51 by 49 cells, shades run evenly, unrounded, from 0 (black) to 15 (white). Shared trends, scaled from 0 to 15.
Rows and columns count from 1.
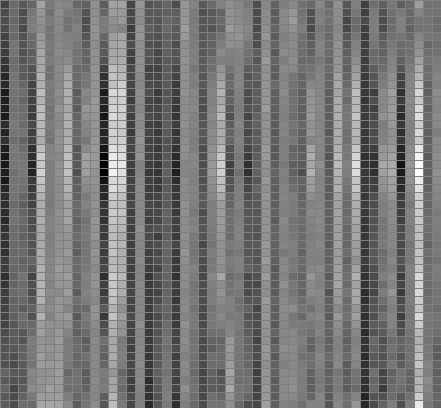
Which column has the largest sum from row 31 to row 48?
47
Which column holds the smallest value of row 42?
41
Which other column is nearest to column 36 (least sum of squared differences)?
32
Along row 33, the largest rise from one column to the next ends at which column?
13
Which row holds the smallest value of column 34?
22
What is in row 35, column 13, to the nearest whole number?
12
